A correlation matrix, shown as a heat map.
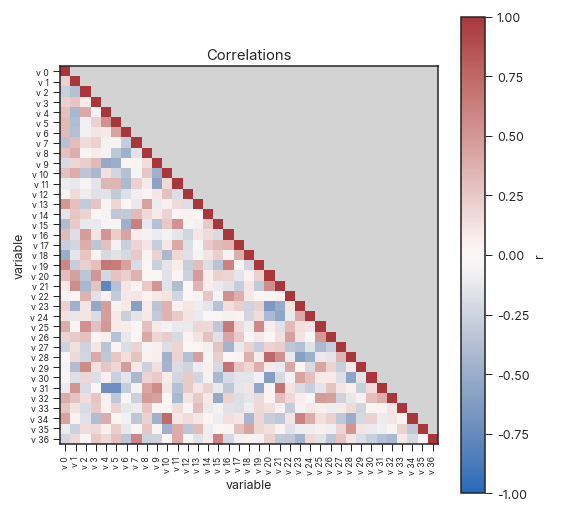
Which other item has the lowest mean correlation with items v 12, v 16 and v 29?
v 27
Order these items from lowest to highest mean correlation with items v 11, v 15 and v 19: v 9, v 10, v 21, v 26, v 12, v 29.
v 9, v 21, v 12, v 26, v 29, v 10
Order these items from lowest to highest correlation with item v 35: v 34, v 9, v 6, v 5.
v 34, v 6, v 9, v 5
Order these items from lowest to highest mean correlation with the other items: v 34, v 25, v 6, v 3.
v 6, v 34, v 3, v 25
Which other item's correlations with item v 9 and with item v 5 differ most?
v 31
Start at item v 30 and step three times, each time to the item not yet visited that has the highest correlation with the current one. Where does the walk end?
v 10
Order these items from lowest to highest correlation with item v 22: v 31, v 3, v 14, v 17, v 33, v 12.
v 33, v 3, v 12, v 31, v 14, v 17
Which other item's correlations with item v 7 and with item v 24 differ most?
v 23
